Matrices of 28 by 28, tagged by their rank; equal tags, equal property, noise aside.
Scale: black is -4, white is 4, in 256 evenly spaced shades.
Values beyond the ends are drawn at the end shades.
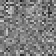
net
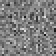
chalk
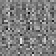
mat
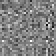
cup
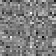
mat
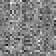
net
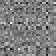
mat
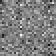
chalk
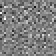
mat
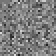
chalk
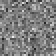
chalk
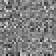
chalk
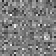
chalk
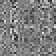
mat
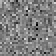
chalk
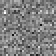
chalk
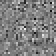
net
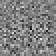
net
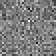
cup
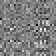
mat
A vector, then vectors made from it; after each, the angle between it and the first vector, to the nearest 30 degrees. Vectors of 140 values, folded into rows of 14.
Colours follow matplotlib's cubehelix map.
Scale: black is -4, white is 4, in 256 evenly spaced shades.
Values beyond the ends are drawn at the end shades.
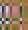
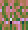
60 degrees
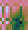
60 degrees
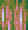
90 degrees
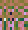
90 degrees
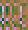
150 degrees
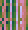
120 degrees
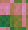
90 degrees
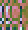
30 degrees
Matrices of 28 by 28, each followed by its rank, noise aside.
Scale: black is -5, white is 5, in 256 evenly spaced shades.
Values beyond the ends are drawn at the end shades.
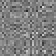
four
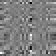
two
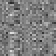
four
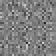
four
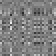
two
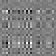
one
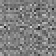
four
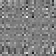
three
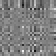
two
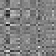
two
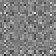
three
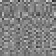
three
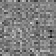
four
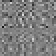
four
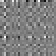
two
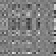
two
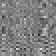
four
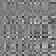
two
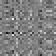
three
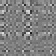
two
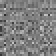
three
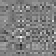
three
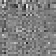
four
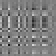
one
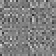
four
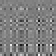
one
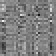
three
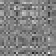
three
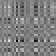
one
